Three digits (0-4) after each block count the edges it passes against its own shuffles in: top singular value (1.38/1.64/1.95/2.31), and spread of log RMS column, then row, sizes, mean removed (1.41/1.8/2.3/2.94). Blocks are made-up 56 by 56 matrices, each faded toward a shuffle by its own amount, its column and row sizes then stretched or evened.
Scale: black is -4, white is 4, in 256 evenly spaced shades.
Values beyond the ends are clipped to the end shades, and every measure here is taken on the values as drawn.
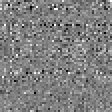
2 0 3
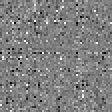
0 2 2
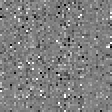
0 3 1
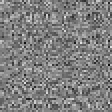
3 2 2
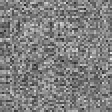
3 0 0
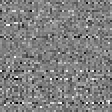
3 0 3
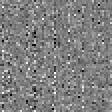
1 3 0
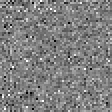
1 1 1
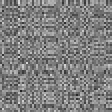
4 3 1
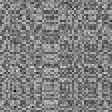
4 0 2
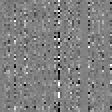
3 4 1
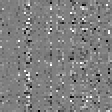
2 4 1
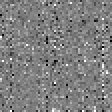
1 3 1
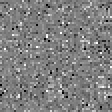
2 1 1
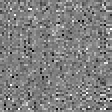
3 1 1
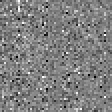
0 3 0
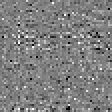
3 1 2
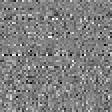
3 0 3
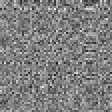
3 0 3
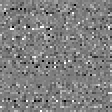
1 0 3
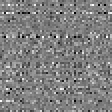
3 0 4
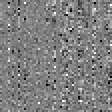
2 4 0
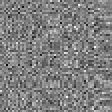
4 1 0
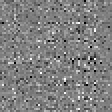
2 3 3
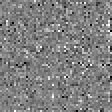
1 2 2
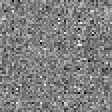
1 2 1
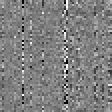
3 4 0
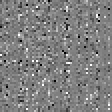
0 4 0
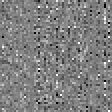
1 4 0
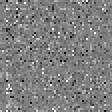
0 1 1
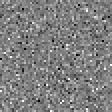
1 0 0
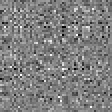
3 1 2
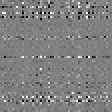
4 2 4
